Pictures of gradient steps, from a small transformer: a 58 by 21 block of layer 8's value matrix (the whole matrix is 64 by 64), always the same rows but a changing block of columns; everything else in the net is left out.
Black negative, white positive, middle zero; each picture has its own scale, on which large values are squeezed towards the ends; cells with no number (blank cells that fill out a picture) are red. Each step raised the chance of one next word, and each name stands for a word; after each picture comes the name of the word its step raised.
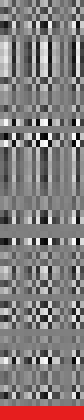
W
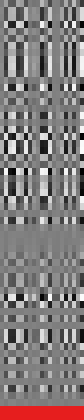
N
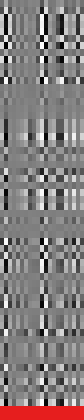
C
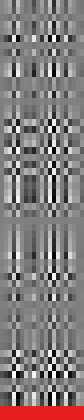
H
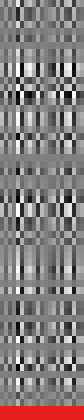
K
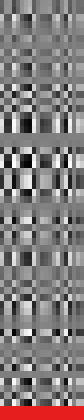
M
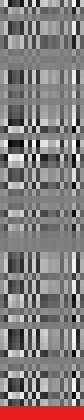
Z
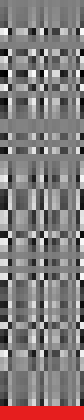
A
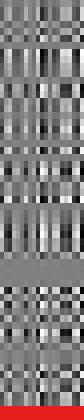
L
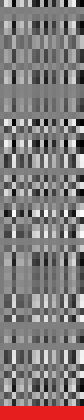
Z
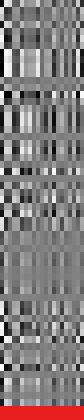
K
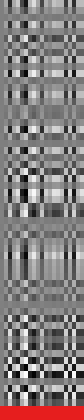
H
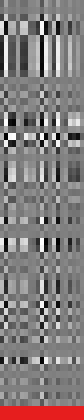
W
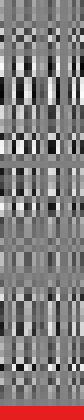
K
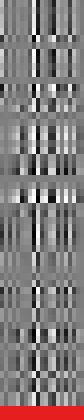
L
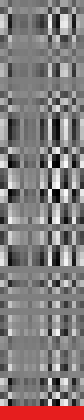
M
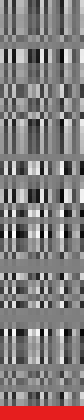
L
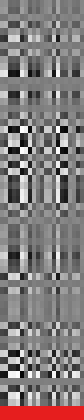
H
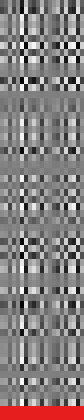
C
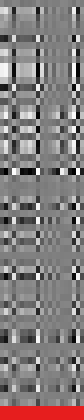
N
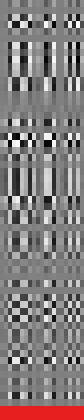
W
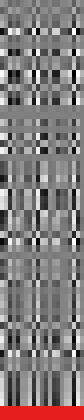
A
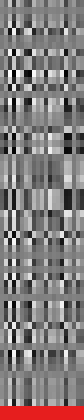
A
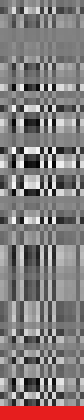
M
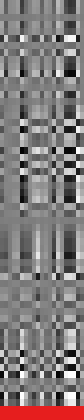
H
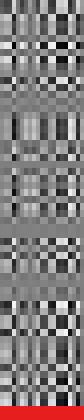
C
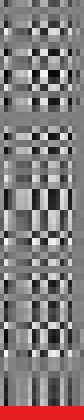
A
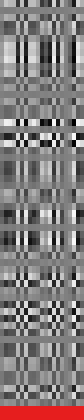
W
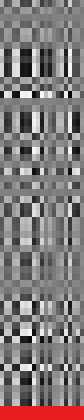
K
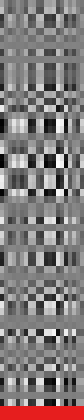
M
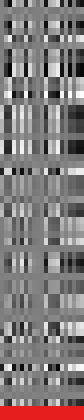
K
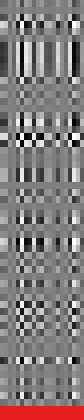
W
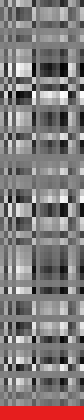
K
